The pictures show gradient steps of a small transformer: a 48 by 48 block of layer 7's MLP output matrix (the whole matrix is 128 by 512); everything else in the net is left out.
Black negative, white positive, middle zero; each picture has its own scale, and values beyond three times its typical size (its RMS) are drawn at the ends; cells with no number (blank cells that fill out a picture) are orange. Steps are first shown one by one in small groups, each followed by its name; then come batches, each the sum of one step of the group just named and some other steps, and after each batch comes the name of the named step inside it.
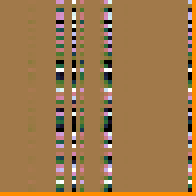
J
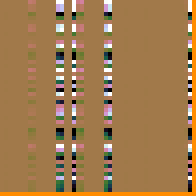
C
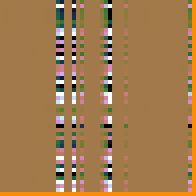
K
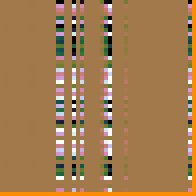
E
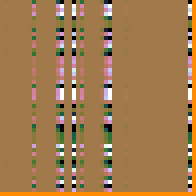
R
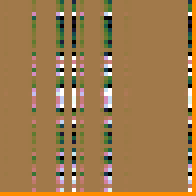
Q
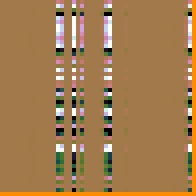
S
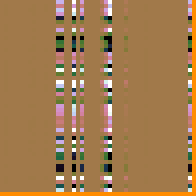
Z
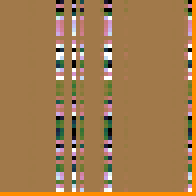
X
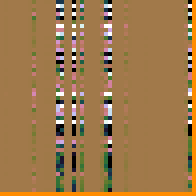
Q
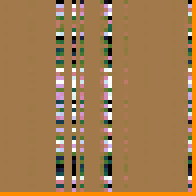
E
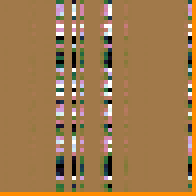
Z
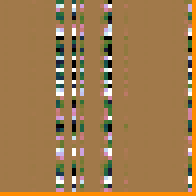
K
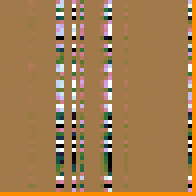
Z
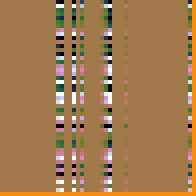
K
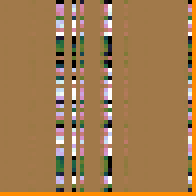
E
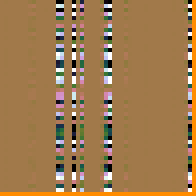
X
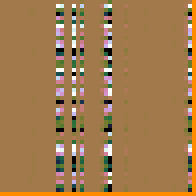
S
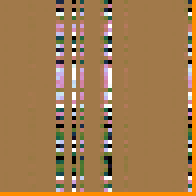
X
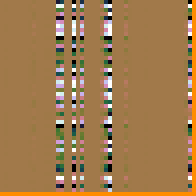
Z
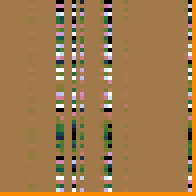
X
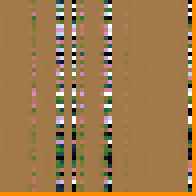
Q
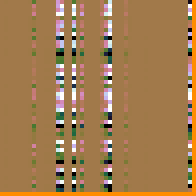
R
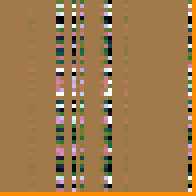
Z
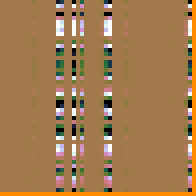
S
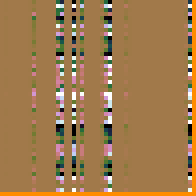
Q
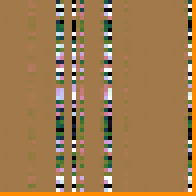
X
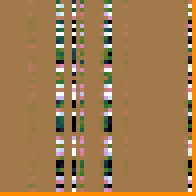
J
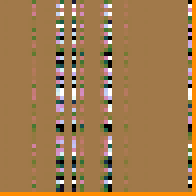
R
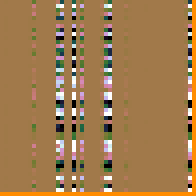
R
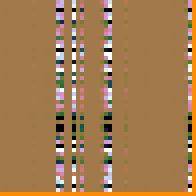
X
